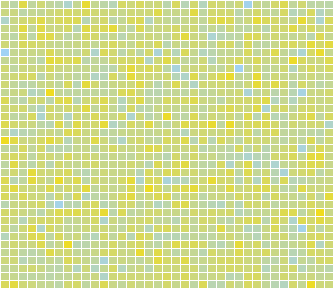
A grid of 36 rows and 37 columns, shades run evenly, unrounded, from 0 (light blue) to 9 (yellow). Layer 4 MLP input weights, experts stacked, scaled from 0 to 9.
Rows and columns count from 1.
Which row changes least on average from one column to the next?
35
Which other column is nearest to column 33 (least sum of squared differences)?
3
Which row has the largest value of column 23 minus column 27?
9
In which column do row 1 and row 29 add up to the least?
28
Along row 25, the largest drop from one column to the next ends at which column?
10
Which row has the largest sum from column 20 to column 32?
16
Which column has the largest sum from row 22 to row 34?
4
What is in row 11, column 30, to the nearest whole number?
5
